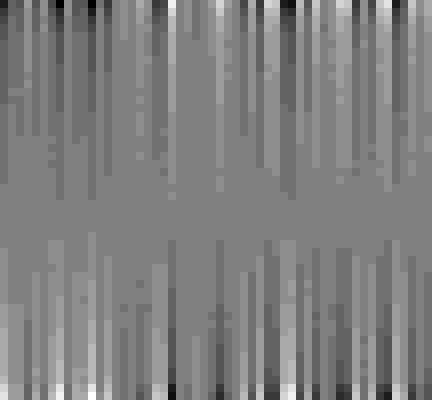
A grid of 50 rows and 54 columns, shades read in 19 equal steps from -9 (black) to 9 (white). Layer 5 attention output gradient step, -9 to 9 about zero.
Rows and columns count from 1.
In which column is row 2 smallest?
12
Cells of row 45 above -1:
35
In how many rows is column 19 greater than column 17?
4
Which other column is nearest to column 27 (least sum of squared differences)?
29
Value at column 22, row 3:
4
